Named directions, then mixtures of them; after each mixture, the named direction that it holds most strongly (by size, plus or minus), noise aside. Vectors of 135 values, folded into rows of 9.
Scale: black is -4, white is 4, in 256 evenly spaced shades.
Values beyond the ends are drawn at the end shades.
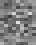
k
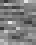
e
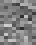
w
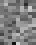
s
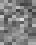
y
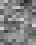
y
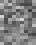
y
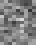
y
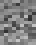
w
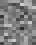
w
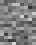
w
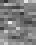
e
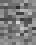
k
